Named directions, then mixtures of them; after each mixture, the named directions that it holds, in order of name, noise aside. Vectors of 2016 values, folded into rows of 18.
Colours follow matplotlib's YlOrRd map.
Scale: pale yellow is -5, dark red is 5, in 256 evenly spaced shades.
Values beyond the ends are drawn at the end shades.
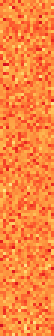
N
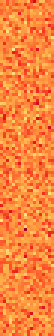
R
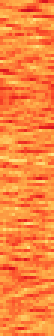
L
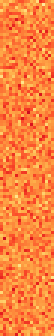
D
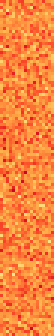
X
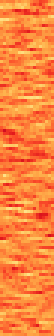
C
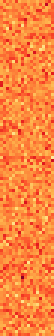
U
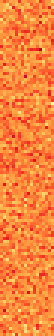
C, D, N.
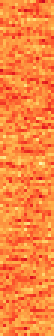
L, R.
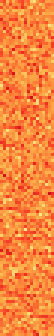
C, R, X.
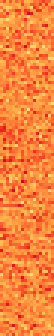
C, U, X.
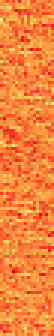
C, N, R.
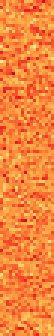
L, X.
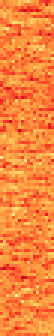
L, U.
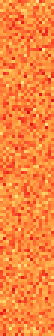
D, N.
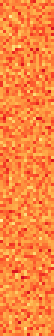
N, R, U.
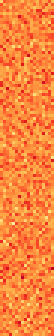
N, U, X.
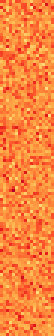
U, X.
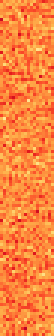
L, N, R.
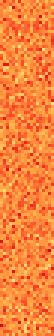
N.
